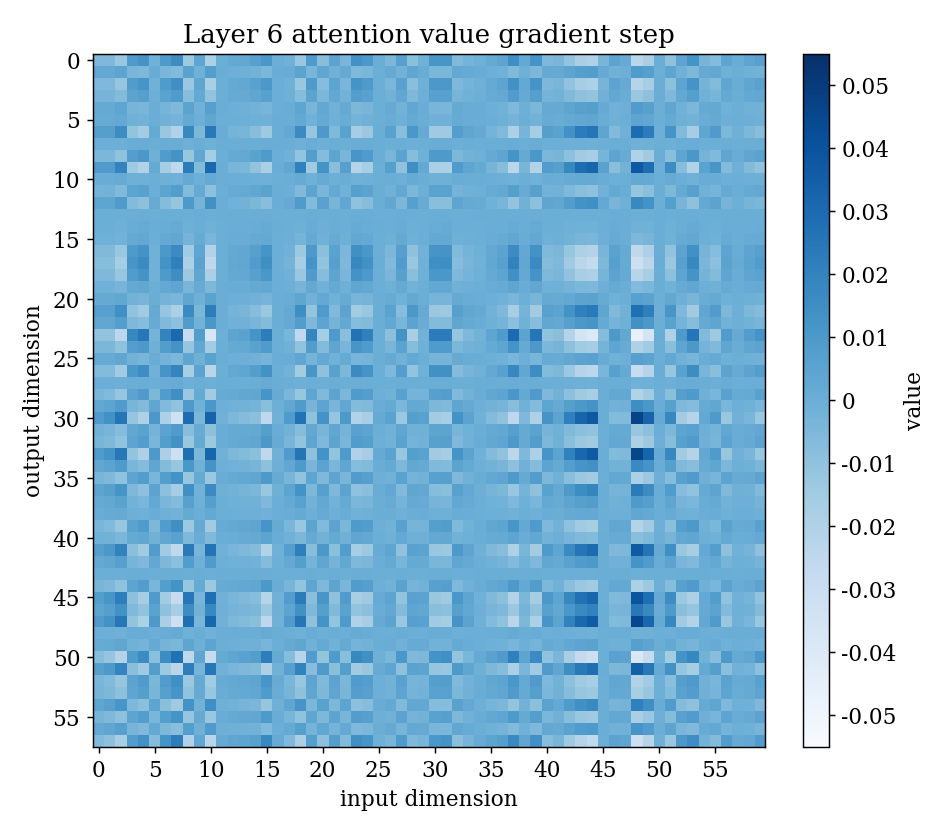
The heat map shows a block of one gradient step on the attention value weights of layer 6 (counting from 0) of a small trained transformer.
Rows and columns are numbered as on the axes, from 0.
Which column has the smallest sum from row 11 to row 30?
48
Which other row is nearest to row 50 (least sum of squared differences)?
57
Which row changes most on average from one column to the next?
23
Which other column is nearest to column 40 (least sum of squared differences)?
32
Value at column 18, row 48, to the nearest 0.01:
0
